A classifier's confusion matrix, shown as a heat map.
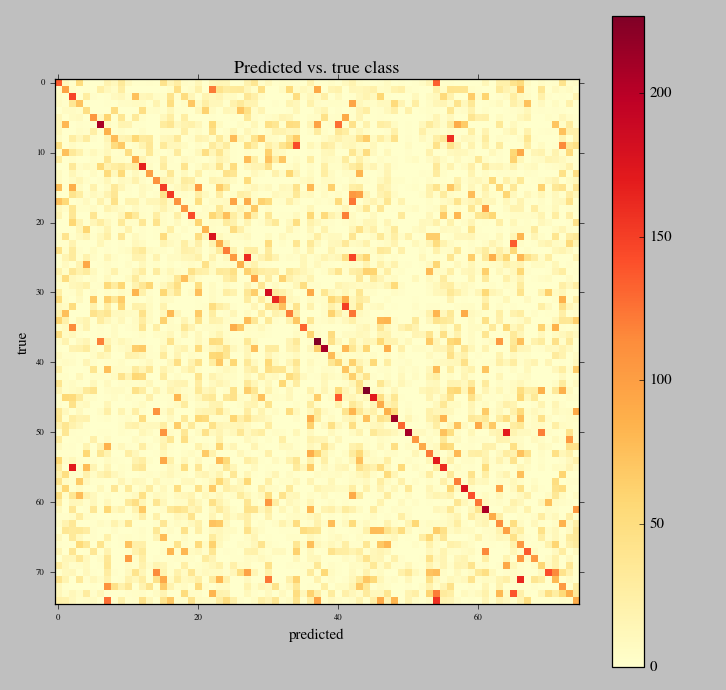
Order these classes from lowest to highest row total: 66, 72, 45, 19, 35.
72, 35, 66, 45, 19
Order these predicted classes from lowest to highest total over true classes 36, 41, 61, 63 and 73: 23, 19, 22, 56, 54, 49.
49, 19, 56, 23, 22, 54
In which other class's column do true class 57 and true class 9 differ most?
34
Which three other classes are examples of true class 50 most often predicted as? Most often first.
64, 69, 15
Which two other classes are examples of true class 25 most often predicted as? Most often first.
27, 42
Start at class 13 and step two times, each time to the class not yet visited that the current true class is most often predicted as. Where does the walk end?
32
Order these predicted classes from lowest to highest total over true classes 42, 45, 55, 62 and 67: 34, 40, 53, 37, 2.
53, 37, 34, 40, 2
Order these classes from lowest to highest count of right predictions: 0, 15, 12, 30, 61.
0, 15, 12, 30, 61
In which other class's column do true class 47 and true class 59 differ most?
14
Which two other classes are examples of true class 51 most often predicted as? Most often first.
73, 18
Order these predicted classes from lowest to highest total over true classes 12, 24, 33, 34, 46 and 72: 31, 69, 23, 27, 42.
69, 31, 23, 27, 42
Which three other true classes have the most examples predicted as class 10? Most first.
68, 66, 19
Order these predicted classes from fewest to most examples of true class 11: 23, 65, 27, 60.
23, 60, 65, 27
